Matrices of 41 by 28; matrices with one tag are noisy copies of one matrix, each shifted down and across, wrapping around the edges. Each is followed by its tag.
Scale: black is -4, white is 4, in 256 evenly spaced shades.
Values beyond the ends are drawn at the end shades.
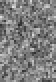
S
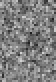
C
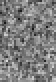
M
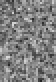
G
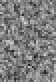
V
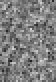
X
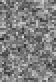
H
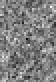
S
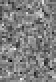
V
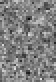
M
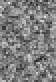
H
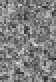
V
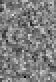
G
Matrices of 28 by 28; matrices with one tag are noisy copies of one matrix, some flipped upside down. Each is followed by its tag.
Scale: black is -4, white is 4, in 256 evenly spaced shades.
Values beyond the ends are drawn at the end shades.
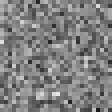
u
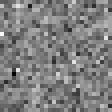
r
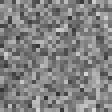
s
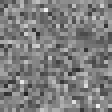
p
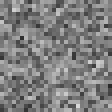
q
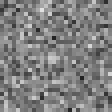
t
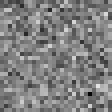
r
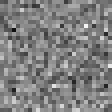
p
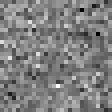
p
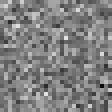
t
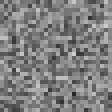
r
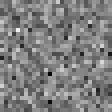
q
